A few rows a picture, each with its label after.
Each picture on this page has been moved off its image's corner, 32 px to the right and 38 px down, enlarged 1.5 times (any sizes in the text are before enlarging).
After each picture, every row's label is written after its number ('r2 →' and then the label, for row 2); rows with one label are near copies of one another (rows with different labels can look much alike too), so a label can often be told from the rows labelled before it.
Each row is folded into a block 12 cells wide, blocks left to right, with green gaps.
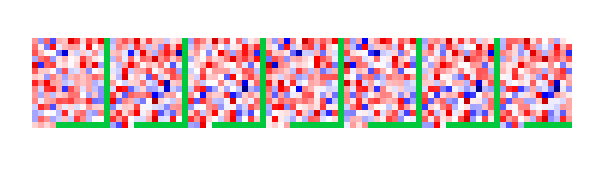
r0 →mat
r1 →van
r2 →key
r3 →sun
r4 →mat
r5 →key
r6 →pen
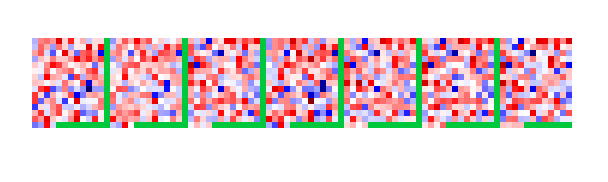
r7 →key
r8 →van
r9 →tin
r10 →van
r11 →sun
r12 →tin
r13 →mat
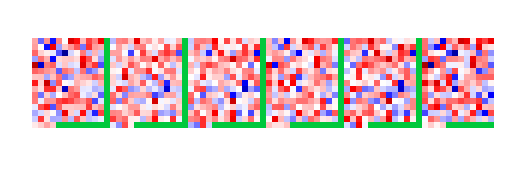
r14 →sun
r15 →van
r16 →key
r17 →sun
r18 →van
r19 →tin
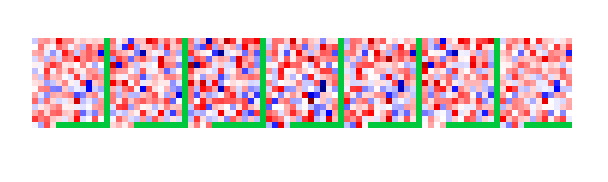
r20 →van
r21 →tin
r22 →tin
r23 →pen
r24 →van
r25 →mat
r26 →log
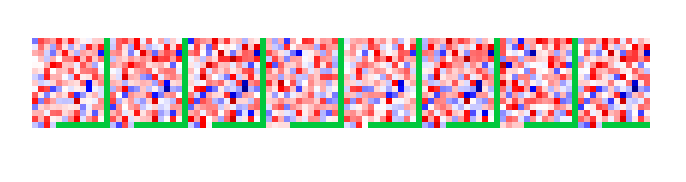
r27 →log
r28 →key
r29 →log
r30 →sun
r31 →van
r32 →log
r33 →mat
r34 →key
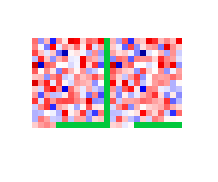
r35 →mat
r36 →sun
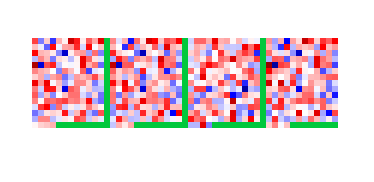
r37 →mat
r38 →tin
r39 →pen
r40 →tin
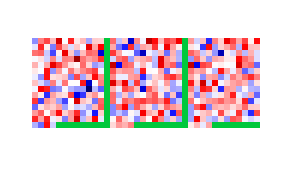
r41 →log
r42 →tin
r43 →sun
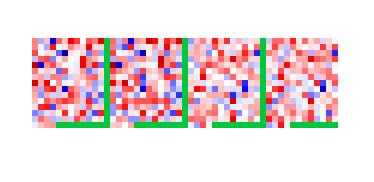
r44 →mat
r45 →tin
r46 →van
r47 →log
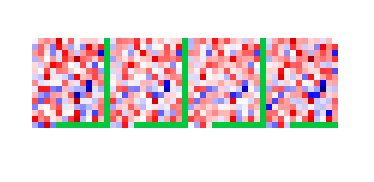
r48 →pen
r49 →key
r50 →log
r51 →pen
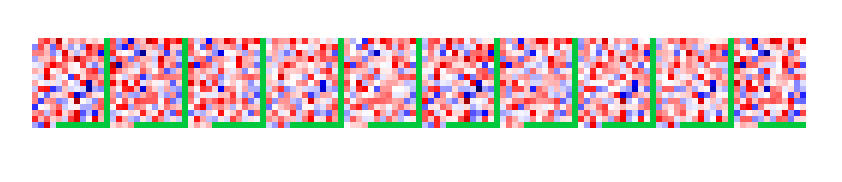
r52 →pen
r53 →tin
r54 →tin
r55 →key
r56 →sun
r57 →key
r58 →mat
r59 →pen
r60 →pen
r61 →mat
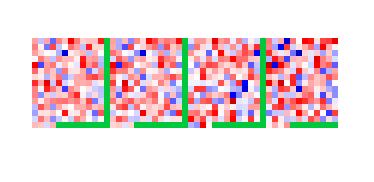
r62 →sun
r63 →sun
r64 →van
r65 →tin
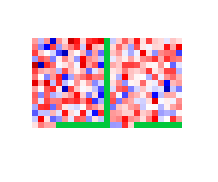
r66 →tin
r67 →key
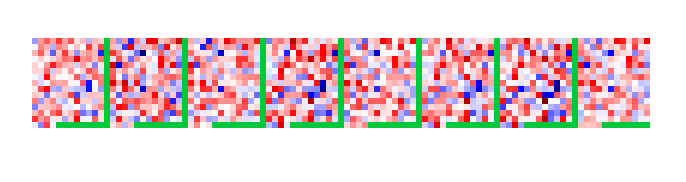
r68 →log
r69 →sun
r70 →sun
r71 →van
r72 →mat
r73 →van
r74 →pen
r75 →mat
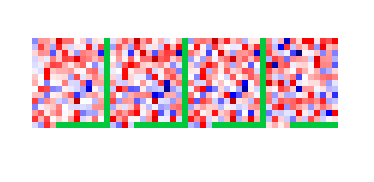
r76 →van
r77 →van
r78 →log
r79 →tin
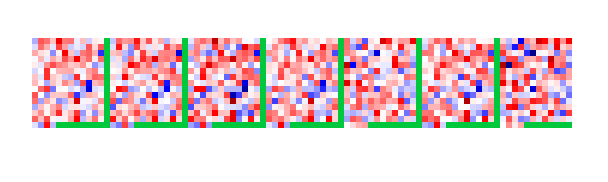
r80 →van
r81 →log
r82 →pen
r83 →pen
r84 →mat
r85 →pen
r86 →tin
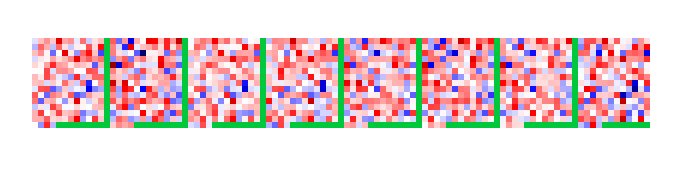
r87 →key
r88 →mat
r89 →key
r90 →van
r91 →sun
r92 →tin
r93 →mat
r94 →log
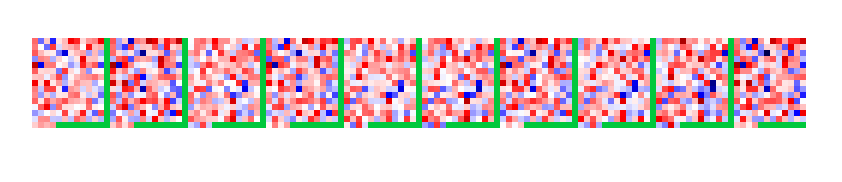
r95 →mat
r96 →tin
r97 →van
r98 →tin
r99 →log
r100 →pen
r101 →tin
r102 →log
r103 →van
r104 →tin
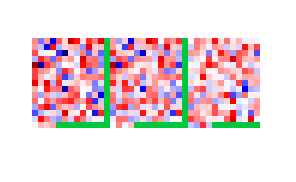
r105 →tin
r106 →tin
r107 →pen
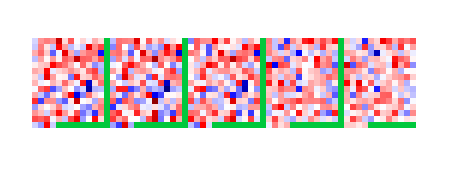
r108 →pen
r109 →pen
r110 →log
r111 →tin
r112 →sun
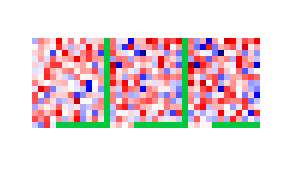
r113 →van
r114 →tin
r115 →tin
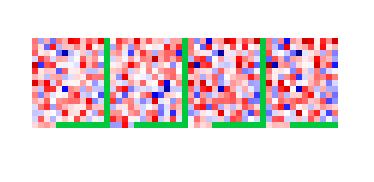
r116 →mat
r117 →log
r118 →mat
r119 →mat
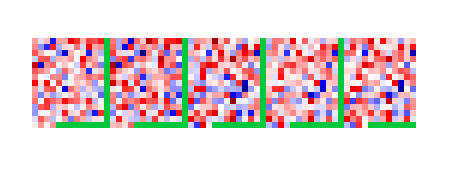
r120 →tin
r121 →tin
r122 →van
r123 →log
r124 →log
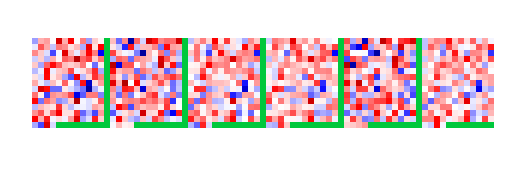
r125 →van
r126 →sun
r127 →log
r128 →van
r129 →tin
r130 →key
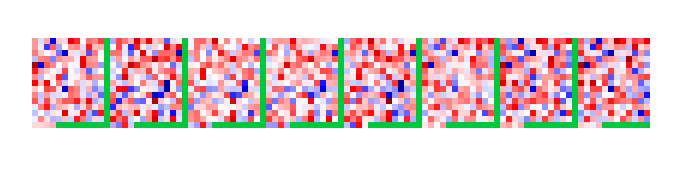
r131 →tin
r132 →log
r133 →pen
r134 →pen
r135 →van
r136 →tin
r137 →tin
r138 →tin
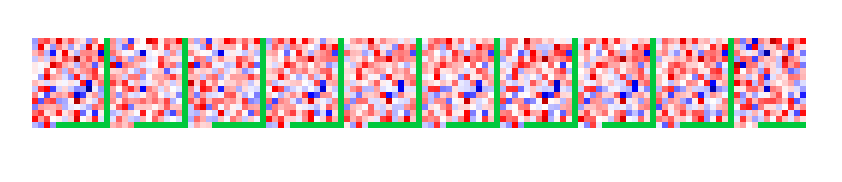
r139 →log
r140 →mat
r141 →mat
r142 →log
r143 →pen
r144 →pen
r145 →pen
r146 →log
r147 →key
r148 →tin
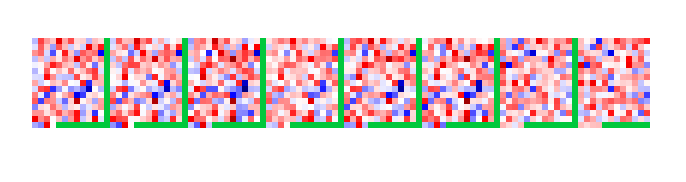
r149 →log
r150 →van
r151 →van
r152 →pen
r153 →log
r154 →pen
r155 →tin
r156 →tin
